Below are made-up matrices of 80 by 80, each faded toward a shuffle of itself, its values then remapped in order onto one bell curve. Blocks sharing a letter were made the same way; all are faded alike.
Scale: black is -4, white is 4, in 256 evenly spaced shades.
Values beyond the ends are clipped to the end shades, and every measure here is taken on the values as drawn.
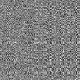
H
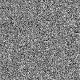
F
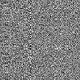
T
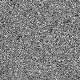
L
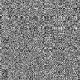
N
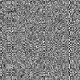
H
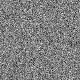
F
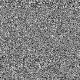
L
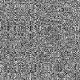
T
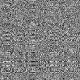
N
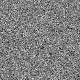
F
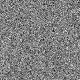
F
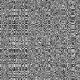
H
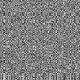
H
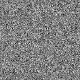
L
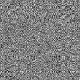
N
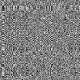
H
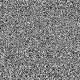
L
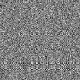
N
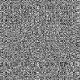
N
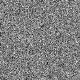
F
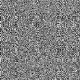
T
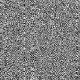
T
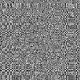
H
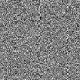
T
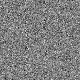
F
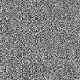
T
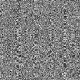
T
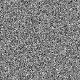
F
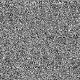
L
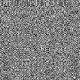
N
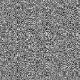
T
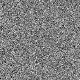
F
